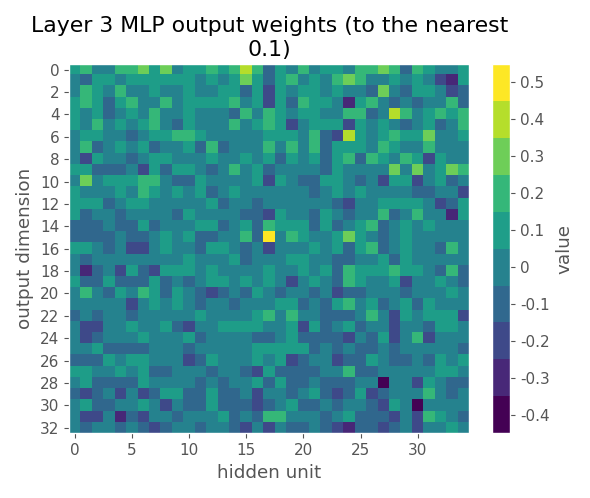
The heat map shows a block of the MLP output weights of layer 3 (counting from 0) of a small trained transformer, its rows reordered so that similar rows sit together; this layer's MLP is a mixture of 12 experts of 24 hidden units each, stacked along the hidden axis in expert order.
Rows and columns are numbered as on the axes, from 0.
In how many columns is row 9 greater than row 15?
14
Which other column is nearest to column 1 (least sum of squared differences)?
4
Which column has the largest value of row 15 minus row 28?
17
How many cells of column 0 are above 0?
11
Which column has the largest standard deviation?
24
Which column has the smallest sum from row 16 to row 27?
23
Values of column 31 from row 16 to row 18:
0 0 0
